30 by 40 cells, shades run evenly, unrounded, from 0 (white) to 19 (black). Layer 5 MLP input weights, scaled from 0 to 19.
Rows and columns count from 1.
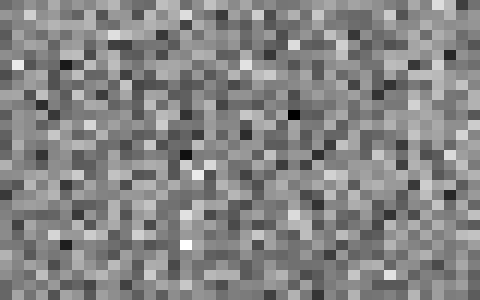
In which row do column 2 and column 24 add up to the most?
17
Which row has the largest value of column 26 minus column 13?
28
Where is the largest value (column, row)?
25, 12
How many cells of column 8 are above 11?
9
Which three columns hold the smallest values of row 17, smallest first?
18, 16, 39
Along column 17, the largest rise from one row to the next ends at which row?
19
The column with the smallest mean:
37
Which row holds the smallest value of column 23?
8
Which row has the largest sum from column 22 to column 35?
26
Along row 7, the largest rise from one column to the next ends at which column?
3
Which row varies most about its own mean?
7
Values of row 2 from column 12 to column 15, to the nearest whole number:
13 5 9 6
